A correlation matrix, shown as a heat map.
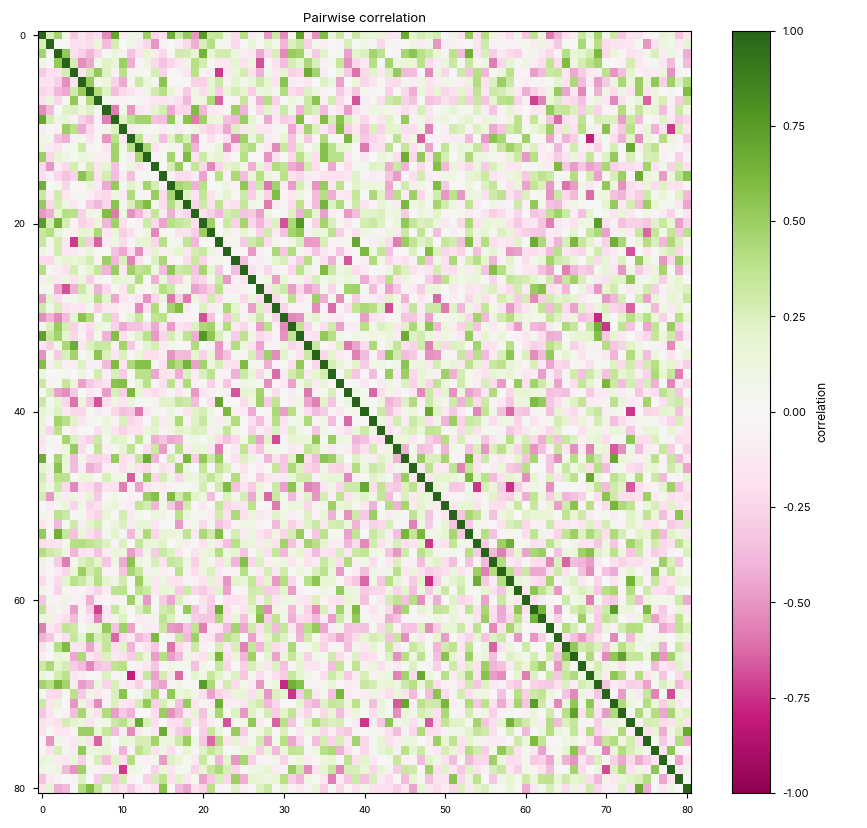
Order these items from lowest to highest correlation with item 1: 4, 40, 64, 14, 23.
14, 64, 4, 23, 40
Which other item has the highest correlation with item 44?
4
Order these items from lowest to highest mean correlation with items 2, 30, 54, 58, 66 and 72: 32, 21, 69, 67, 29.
29, 69, 67, 32, 21
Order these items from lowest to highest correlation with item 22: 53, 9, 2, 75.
9, 2, 75, 53
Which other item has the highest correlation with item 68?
47
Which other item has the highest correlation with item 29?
17
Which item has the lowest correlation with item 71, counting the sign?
44
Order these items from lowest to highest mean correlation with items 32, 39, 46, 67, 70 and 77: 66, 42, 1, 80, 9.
80, 66, 42, 1, 9
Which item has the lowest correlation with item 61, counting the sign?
7
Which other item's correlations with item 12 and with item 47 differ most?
11
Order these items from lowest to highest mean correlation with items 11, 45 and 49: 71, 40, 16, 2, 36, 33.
33, 40, 2, 36, 71, 16
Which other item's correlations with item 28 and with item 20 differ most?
0
